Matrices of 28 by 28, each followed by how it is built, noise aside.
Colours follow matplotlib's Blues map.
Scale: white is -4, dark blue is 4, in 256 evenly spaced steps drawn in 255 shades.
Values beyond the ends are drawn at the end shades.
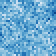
smooth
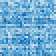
blocks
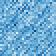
Hankel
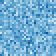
noise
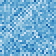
Hankel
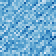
Hankel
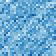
Hankel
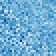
lower triangular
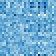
low rank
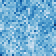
smooth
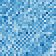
Hankel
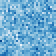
smooth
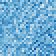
Hankel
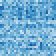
blocks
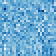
low rank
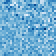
upper triangular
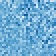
upper triangular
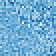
upper triangular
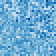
upper triangular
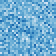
noise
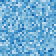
noise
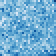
smooth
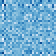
low rank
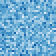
noise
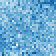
smooth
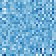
low rank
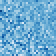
lower triangular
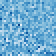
lower triangular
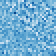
upper triangular
